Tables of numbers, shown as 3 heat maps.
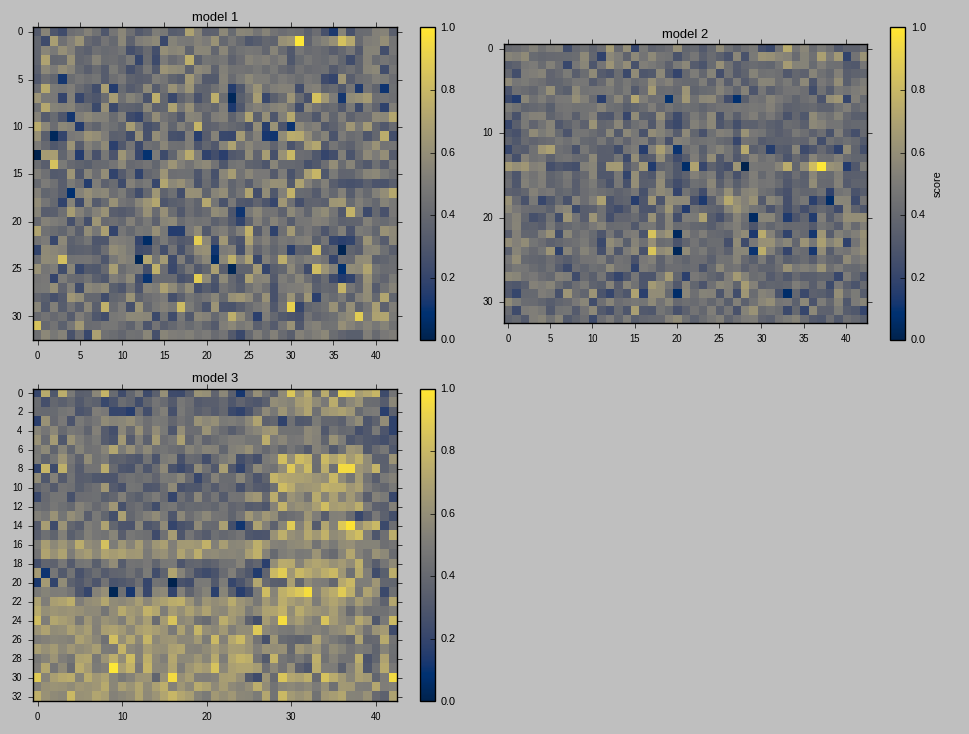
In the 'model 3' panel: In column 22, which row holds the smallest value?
11
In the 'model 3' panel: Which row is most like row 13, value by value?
4
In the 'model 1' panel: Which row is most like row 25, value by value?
7
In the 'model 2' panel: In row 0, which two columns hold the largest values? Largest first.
33, 12
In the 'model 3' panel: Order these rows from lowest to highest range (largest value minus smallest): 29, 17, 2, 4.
17, 4, 2, 29
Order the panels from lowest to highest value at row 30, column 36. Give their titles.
model 2, model 1, model 3
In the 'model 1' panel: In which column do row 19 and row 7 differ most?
39
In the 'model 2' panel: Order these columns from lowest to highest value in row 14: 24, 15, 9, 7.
7, 24, 15, 9
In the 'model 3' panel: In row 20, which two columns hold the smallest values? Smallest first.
16, 0
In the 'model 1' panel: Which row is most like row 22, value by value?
26
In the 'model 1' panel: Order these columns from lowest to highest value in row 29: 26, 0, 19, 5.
5, 19, 26, 0
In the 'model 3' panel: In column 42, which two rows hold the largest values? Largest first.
30, 24
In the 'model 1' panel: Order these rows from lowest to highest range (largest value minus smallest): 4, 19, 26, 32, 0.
4, 32, 0, 19, 26
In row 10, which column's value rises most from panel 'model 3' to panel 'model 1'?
19
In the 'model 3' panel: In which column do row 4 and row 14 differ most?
37
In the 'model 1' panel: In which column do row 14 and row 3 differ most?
2
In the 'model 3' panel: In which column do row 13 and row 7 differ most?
38
